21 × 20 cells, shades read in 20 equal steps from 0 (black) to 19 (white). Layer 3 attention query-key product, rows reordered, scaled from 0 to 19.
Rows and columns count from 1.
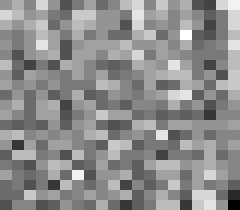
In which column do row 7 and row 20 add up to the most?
15
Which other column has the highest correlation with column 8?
12
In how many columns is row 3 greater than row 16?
11
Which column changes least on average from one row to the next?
20
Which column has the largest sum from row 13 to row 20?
18
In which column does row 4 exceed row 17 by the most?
16
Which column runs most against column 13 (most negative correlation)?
10
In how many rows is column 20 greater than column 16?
13
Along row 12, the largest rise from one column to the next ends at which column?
19
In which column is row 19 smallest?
5
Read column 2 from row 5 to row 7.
9 6 8
